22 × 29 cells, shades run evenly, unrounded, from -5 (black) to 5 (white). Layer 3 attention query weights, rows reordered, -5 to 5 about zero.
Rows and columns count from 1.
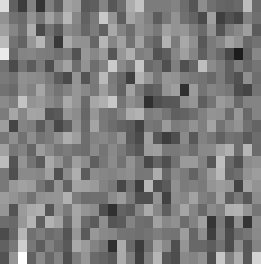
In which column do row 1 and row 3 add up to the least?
5
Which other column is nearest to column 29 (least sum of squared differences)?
25
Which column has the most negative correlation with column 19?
7
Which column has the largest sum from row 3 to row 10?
16
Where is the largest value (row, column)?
22, 3
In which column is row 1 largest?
1
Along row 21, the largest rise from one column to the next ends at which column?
14
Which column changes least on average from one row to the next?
29
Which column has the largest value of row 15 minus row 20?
24
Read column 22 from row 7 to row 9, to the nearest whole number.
0 1 1
